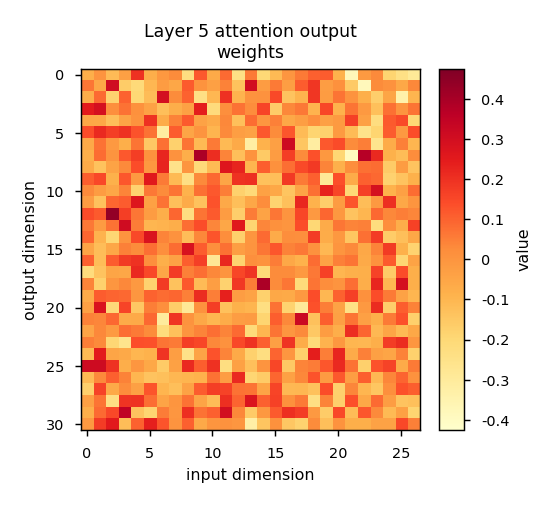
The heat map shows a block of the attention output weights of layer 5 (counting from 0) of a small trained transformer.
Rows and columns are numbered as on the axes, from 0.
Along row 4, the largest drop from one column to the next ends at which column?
26
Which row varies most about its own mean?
7
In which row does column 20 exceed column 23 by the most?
6
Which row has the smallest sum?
0
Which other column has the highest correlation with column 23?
18
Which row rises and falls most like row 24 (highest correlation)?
20
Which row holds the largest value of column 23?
10
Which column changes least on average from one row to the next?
15
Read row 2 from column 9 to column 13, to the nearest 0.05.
-0.25 -0.1 0.2 -0.1 0
